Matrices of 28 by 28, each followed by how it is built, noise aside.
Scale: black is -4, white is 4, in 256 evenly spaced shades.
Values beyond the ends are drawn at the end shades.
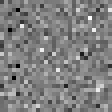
sparse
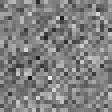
Hankel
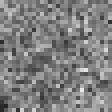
smooth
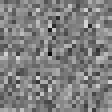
low rank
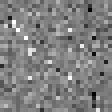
sparse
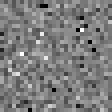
sparse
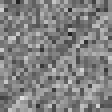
Hankel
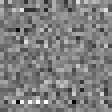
uneven rows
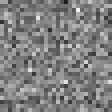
noise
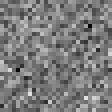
Hankel
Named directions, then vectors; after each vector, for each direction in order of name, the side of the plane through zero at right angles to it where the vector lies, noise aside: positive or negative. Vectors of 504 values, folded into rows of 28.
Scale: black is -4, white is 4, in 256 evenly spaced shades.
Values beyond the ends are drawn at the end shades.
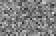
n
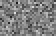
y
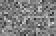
negative, positive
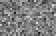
negative, negative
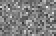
positive, negative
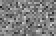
negative, positive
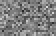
positive, negative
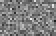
negative, negative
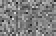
positive, positive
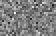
positive, positive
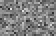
negative, positive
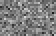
negative, positive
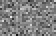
negative, negative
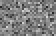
negative, positive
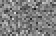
positive, positive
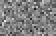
positive, positive
